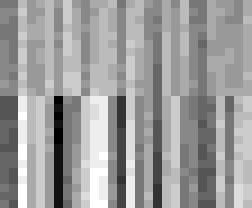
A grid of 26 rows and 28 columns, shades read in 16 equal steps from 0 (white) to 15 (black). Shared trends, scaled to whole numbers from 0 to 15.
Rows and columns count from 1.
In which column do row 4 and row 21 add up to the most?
7
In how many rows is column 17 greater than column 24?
7
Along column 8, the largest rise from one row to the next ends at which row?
13
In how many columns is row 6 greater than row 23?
12
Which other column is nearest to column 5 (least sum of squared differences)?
20
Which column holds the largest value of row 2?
23
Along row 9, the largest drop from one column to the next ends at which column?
19
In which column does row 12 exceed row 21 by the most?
10
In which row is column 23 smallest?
4
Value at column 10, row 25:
2
